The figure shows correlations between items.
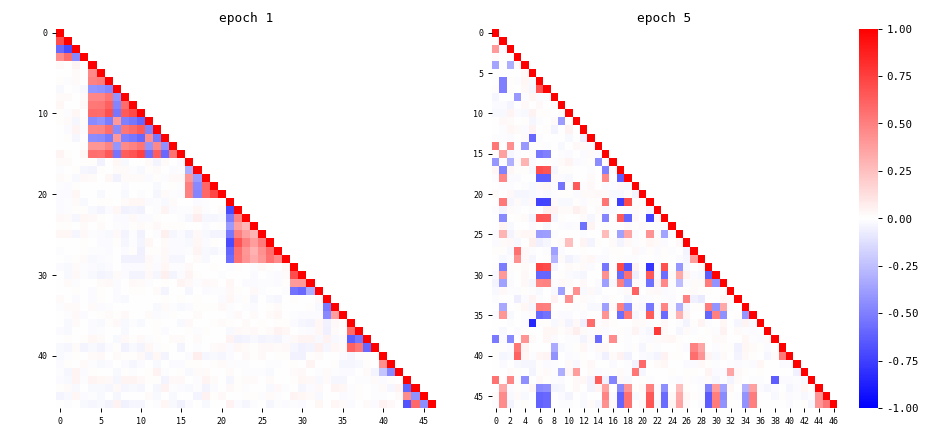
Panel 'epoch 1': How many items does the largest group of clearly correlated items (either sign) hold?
12
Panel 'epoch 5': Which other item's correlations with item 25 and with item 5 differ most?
36
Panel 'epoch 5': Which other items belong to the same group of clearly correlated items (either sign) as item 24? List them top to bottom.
12
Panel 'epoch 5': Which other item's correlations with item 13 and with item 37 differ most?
22
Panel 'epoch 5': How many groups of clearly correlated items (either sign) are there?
9
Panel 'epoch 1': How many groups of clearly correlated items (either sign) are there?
9
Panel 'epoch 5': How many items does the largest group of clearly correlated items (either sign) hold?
17
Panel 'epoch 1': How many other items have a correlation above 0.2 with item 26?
6
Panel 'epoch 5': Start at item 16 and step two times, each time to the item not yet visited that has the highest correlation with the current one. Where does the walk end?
4
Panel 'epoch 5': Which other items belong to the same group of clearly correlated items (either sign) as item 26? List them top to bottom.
10, 33
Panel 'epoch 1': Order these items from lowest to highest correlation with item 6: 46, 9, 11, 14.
11, 46, 14, 9
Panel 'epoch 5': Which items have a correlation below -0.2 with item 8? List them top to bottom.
3, 27, 28, 39, 40
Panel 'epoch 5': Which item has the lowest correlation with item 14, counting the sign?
38
